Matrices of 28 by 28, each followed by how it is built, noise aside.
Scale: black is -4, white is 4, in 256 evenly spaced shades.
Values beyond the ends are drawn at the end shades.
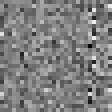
uneven columns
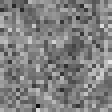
smooth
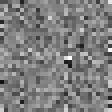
uneven columns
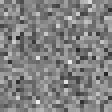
repeating rows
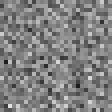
repeating rows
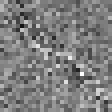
banded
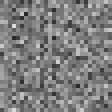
repeating rows
